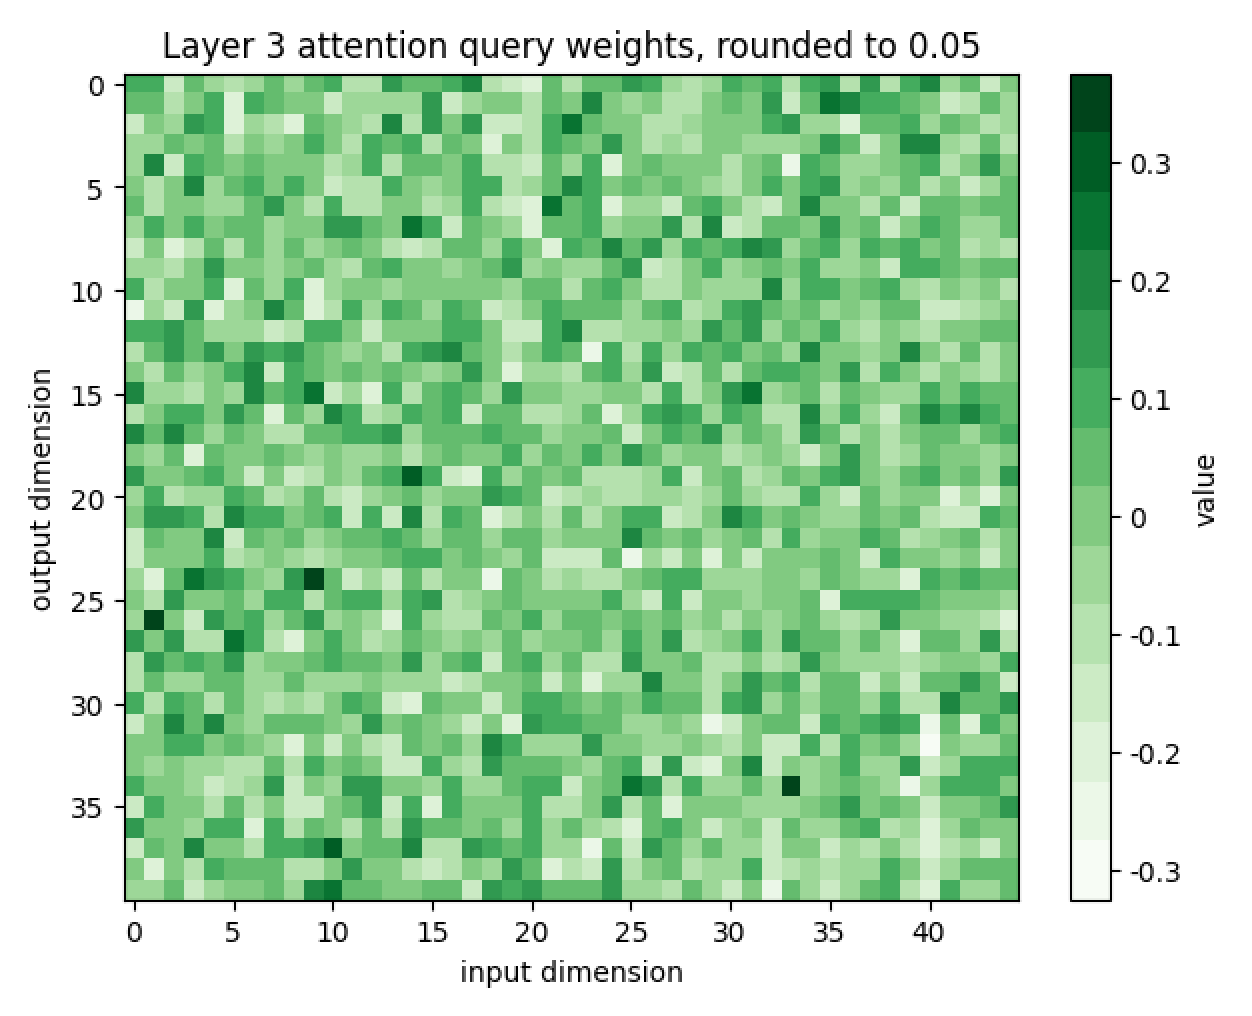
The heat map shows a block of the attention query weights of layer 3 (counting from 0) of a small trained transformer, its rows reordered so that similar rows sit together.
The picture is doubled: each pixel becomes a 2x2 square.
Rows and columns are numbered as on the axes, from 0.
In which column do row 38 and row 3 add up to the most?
24
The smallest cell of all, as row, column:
32, 40
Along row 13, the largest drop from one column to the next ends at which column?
23
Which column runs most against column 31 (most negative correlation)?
14
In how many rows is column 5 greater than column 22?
19
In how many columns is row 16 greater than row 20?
27
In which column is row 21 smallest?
18
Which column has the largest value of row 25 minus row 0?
2
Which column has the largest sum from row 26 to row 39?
20
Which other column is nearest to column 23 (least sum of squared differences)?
37
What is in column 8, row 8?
0.05
